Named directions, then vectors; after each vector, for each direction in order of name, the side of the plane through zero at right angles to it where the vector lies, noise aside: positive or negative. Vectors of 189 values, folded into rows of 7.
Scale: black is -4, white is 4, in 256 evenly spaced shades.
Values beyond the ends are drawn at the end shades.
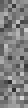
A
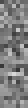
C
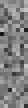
negative, negative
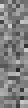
negative, positive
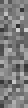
positive, positive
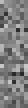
negative, negative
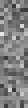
positive, negative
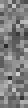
negative, positive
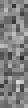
positive, negative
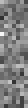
negative, negative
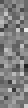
positive, positive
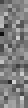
positive, positive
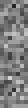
positive, negative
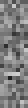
negative, positive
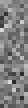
negative, negative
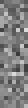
positive, positive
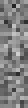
positive, negative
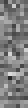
negative, positive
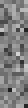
negative, negative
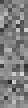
positive, positive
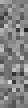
negative, negative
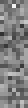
negative, positive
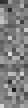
positive, positive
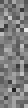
positive, positive
